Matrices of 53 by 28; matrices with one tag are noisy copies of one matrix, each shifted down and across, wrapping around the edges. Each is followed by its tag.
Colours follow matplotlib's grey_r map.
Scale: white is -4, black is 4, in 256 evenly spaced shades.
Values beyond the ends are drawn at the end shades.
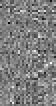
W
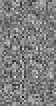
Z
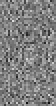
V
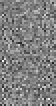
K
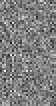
Z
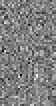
V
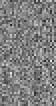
Z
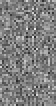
Z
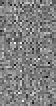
K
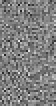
K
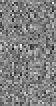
V
